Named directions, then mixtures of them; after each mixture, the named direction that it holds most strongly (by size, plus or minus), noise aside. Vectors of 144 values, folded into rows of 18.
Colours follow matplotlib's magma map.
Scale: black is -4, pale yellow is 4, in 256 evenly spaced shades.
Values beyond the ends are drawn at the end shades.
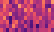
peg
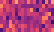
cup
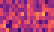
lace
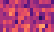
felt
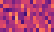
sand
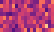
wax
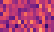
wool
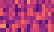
lace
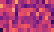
cup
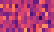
wax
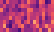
lace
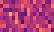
sand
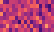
wool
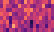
peg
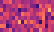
wool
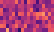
lace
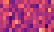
peg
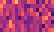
cup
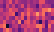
lace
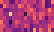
peg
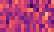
cup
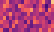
peg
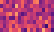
wax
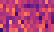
felt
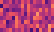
sand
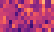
peg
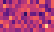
wool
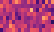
cup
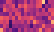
cup
